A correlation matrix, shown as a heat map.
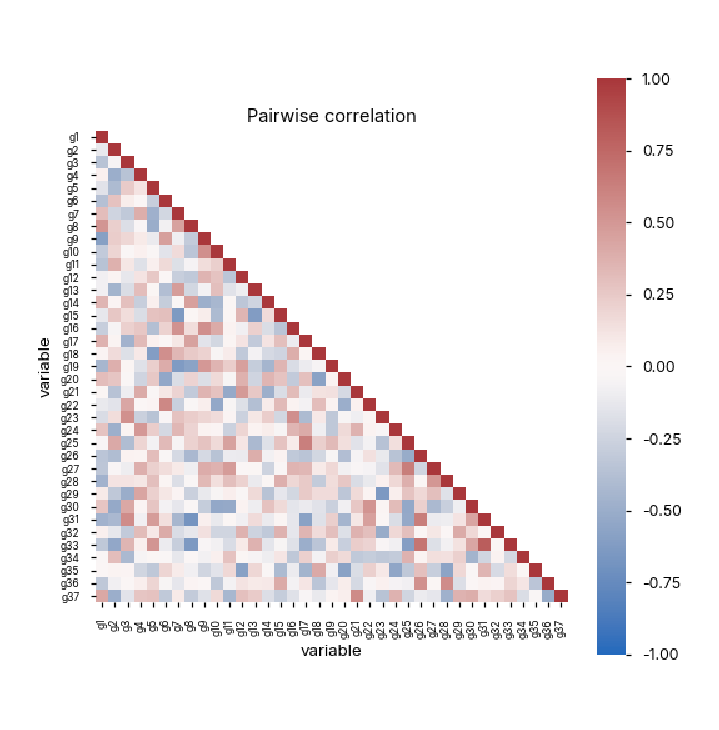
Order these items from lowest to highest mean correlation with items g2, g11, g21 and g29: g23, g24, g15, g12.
g23, g24, g15, g12
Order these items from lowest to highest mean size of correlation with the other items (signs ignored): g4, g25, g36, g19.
g36, g4, g19, g25
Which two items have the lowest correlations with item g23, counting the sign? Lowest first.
g29, g32
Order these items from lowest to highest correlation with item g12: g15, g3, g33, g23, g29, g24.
g23, g3, g29, g33, g24, g15
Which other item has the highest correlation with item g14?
g8
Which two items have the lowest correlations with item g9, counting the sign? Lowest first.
g1, g14
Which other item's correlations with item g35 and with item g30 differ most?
g24
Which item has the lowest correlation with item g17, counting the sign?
g31
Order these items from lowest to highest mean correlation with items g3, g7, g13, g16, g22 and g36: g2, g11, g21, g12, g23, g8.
g2, g12, g11, g8, g21, g23
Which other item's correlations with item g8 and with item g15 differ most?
g7
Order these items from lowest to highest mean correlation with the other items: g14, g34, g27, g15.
g14, g34, g15, g27
